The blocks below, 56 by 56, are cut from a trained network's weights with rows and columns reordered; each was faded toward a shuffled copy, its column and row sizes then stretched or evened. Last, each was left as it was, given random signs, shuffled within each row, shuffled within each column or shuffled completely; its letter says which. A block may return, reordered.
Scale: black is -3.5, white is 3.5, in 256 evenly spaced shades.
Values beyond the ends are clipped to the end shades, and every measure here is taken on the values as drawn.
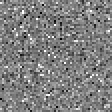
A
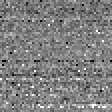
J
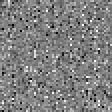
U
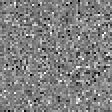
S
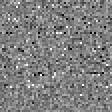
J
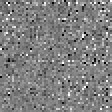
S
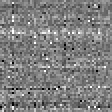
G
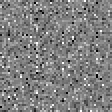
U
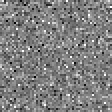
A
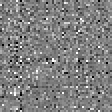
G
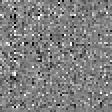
S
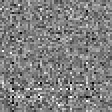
S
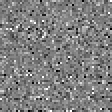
J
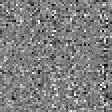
S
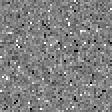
A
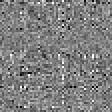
G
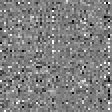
S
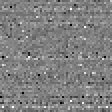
J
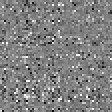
S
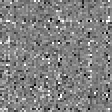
S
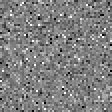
A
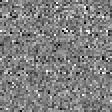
J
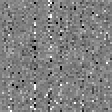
U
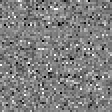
J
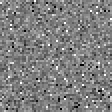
A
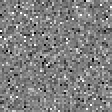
A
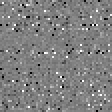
J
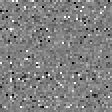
J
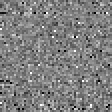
J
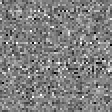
J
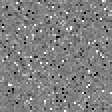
A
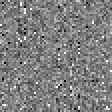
U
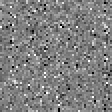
U
